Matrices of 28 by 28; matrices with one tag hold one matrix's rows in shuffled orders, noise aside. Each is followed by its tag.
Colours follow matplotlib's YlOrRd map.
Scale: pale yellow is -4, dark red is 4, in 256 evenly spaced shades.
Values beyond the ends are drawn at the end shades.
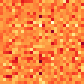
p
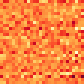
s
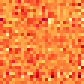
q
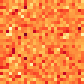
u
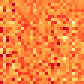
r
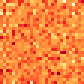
r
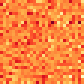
q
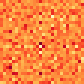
p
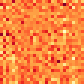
r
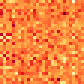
r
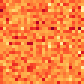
q
